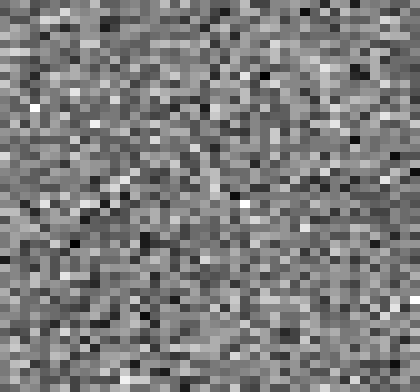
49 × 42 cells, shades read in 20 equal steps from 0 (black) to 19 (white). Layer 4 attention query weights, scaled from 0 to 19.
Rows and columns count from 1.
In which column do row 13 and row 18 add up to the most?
8
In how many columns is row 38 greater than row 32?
20
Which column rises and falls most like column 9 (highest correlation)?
32
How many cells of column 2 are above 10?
21
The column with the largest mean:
2
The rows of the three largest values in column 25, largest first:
26, 10, 41
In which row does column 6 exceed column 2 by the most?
3
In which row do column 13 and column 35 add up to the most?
17
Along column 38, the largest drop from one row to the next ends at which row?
31
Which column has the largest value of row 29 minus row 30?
15
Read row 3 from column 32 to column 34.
7 6 8
